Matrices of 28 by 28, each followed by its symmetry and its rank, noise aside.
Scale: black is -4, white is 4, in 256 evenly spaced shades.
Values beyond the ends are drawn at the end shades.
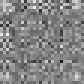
symmetric, rank three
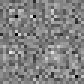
symmetric, rank five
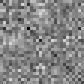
symmetric, rank five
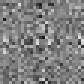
antisymmetric, rank four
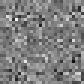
no symmetry, rank four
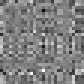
no symmetry, rank three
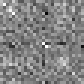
symmetric, rank four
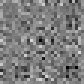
symmetric, rank four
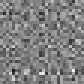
no symmetry, rank three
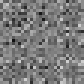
symmetric, rank five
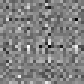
no symmetry, rank five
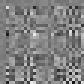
no symmetry, rank three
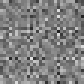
antisymmetric, rank four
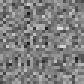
no symmetry, rank four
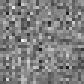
no symmetry, rank five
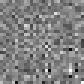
symmetric, rank three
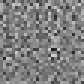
no symmetry, rank five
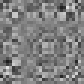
symmetric, rank three
